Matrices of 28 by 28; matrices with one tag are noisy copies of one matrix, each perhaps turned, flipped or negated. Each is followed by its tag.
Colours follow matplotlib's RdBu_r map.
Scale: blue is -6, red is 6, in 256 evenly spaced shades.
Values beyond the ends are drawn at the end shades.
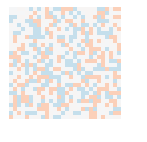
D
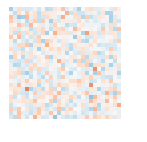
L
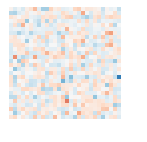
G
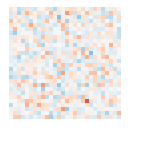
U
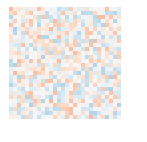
D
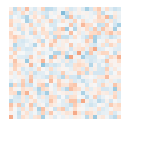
U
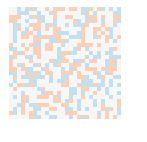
G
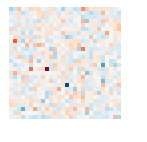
L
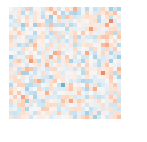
G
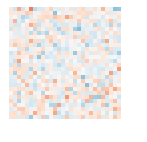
D
